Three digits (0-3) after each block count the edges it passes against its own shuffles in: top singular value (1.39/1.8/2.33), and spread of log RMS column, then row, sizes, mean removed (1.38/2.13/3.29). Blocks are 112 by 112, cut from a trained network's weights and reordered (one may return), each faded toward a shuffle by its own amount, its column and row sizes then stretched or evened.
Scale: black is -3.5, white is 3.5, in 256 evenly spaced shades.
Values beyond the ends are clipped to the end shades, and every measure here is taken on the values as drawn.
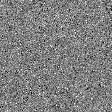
0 1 0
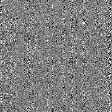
0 3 1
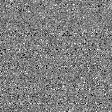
1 0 2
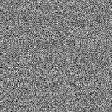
3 0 1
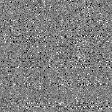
2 2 2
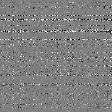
1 2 3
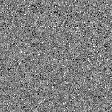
2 1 1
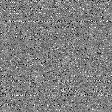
1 0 2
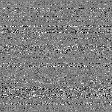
0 0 3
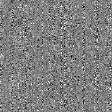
1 3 1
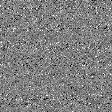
0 0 2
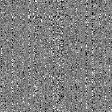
2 3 0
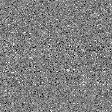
0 1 2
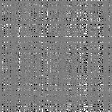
2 3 3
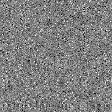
2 1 0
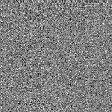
2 1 0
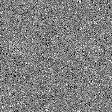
0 1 0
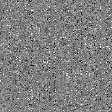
0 2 1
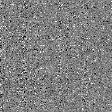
0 2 2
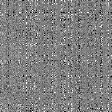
1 3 2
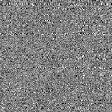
2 1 2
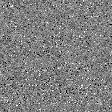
0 0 2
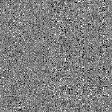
1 2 1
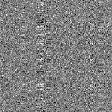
3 2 1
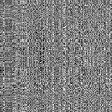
3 2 2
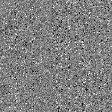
1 2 0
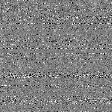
1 0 3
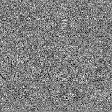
2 0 2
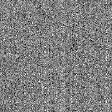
1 2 1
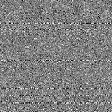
3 0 2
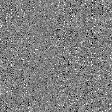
1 2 0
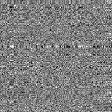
3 1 2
